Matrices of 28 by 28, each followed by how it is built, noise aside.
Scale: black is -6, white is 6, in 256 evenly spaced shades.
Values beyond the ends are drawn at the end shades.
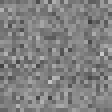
blocks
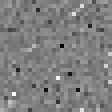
sparse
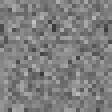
repeating columns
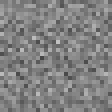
repeating columns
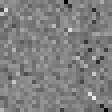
sparse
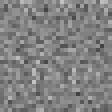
repeating columns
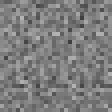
repeating columns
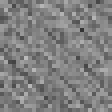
Toeplitz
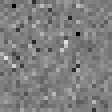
sparse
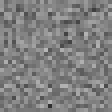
low rank
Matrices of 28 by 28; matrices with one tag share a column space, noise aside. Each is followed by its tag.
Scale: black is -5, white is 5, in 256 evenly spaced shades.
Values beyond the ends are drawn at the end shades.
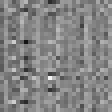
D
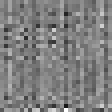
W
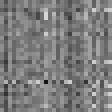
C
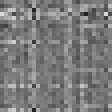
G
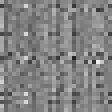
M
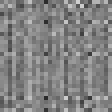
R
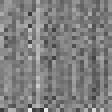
W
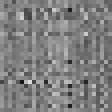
C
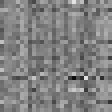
D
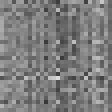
D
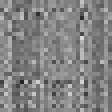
C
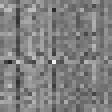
M
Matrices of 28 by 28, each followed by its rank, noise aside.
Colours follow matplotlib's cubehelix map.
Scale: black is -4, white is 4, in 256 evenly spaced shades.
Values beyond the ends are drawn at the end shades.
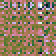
two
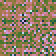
four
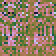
three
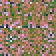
four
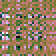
two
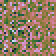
four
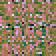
five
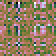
two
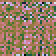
four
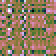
two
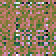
two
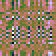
two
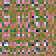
two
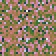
five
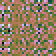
three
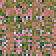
five
